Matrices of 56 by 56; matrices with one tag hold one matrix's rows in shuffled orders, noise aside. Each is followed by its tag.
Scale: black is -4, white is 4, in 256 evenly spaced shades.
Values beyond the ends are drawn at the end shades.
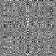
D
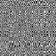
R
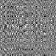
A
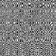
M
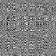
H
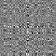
D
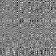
M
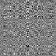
D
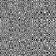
R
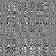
H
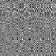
M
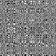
H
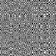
R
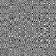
R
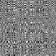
H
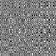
R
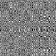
R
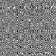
M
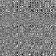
M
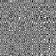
R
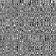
M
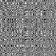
A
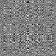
D
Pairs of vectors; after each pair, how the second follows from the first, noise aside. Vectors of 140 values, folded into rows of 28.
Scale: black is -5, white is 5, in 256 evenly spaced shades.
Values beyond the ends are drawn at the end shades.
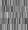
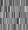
shuffled.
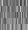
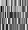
reversed, scaled up.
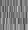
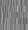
shrunk.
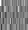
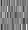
shuffled.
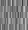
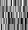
negated, scaled up.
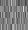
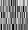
negated, scaled up.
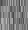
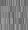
shrunk.
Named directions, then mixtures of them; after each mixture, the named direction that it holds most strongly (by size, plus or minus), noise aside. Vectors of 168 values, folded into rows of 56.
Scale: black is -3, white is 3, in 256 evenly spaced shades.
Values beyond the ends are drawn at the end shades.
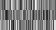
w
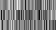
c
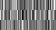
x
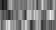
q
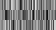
w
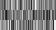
w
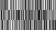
c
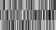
w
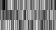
q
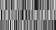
w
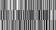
c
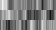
q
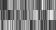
q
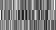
x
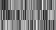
q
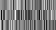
c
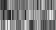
q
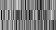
c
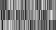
c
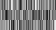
w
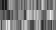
q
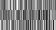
w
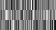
w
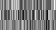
x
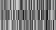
w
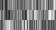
q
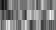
q
